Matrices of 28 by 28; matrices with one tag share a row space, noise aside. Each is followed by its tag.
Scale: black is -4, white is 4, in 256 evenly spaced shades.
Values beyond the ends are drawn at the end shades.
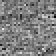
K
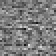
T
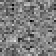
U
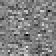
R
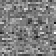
T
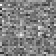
K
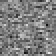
R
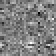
K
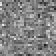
K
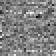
K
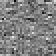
U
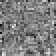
K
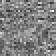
K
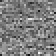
K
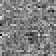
K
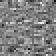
R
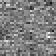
U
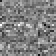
K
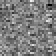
U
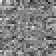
U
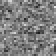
T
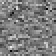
R
